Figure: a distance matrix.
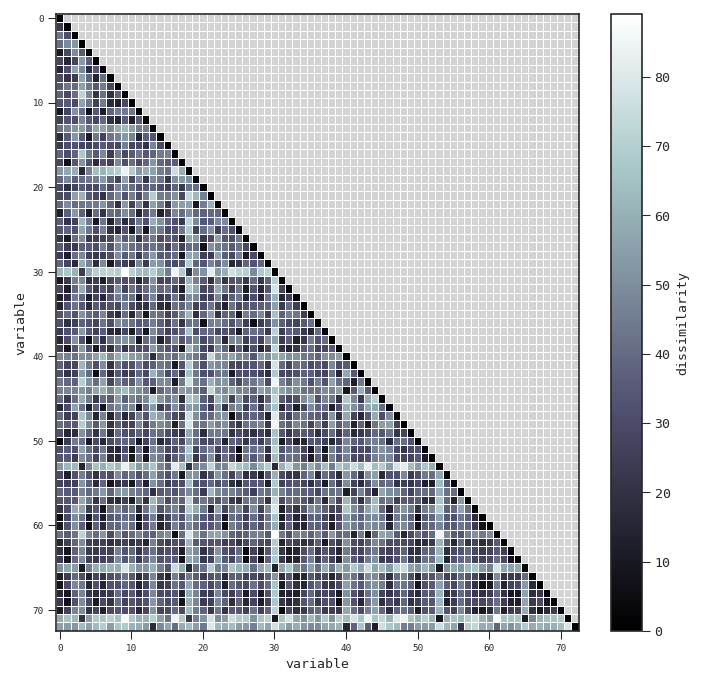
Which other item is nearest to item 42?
5
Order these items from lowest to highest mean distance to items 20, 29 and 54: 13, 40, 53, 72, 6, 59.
59, 6, 40, 13, 72, 53
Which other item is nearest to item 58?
6
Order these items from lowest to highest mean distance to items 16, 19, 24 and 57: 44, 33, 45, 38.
33, 45, 38, 44
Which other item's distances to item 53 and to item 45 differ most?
71
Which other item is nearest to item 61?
16
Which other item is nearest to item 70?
31
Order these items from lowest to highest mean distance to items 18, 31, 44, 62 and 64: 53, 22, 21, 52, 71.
52, 21, 22, 53, 71
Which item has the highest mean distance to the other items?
30
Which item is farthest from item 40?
21
